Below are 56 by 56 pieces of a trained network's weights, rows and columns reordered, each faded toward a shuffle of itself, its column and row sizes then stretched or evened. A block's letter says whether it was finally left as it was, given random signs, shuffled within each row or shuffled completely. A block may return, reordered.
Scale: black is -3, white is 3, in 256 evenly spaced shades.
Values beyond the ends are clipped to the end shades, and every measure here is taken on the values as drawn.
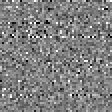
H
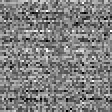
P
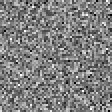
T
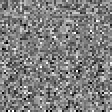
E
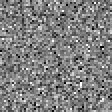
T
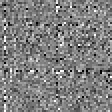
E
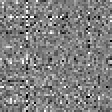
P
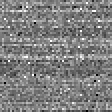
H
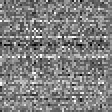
P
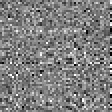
P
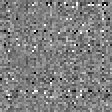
E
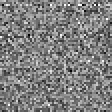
H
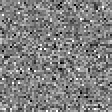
H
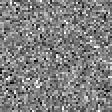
T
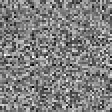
P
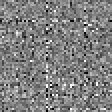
E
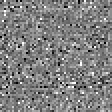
H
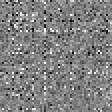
E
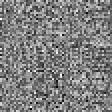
P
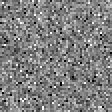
T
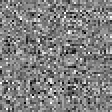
P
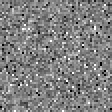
T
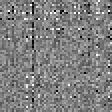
P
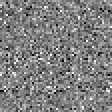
H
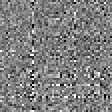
P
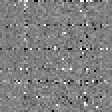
E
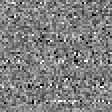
H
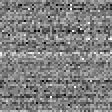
H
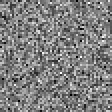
T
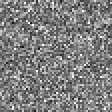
T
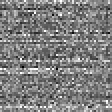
P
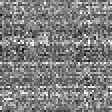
P
